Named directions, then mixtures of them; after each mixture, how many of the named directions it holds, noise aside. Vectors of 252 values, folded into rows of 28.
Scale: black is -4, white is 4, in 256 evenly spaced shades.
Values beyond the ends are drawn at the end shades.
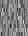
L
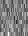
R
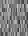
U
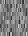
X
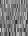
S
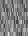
two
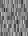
four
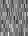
one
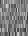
two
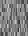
one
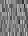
three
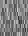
three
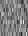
four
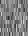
three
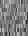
two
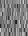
two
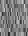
four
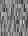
four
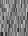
four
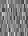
two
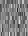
four
